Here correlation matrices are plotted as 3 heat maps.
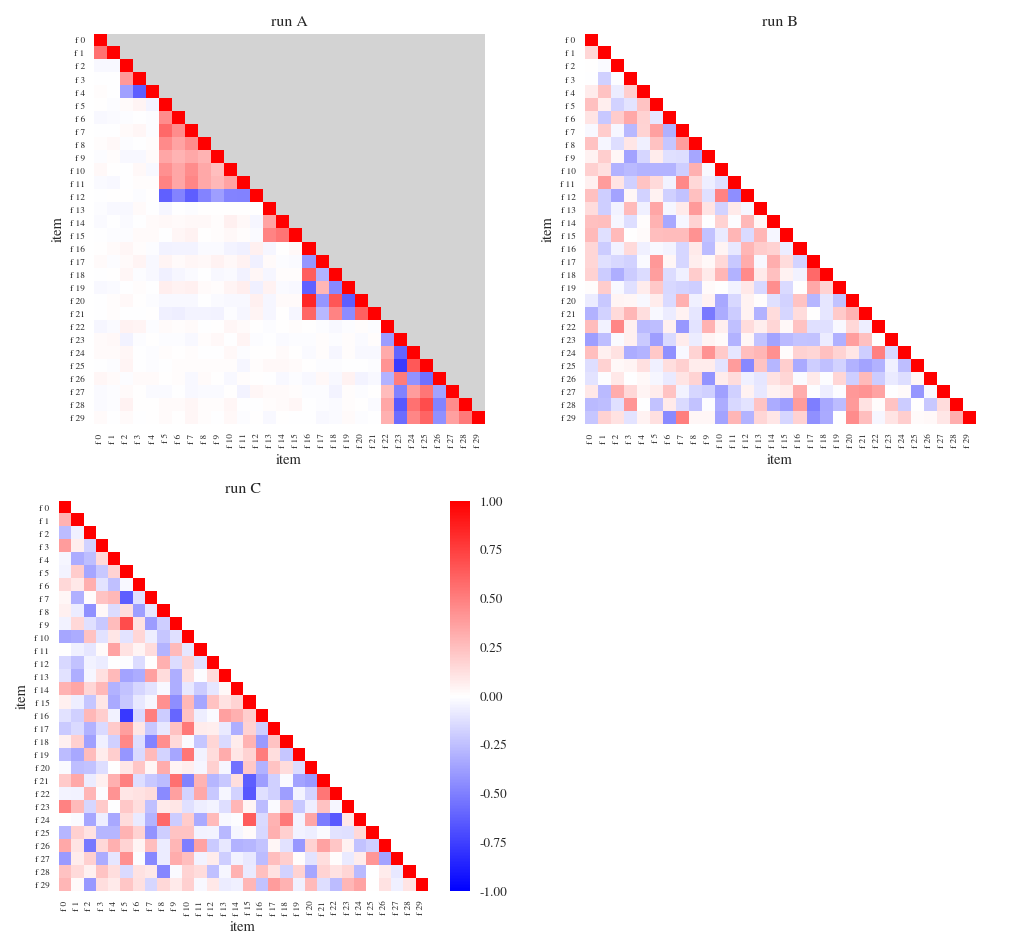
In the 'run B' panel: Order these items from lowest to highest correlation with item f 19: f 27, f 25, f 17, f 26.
f 25, f 27, f 26, f 17
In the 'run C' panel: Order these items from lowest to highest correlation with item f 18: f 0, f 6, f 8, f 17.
f 6, f 0, f 17, f 8
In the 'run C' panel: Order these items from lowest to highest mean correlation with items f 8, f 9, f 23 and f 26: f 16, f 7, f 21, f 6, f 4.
f 16, f 7, f 6, f 4, f 21
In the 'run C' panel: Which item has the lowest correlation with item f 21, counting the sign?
f 15
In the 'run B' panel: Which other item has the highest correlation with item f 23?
f 20
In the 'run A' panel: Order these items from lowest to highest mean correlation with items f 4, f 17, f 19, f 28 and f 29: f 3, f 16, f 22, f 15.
f 16, f 3, f 15, f 22
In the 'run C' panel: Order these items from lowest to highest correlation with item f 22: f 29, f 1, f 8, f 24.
f 24, f 8, f 29, f 1
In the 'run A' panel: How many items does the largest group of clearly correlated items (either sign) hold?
8
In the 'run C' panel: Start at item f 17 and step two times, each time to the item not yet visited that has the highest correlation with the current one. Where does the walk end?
f 19
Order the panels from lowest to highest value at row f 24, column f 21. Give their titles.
run C, run B, run A
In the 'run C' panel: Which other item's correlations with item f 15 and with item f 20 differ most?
f 14
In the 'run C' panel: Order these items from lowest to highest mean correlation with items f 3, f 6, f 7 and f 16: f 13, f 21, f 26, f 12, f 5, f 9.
f 5, f 9, f 21, f 12, f 26, f 13
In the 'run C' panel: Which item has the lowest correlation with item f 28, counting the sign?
f 8
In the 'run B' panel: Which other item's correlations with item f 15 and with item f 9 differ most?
f 8
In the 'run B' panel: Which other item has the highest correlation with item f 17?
f 18
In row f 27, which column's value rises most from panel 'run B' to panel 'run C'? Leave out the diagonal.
f 25
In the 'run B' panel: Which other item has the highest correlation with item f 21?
f 27
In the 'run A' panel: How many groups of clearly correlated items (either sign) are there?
6
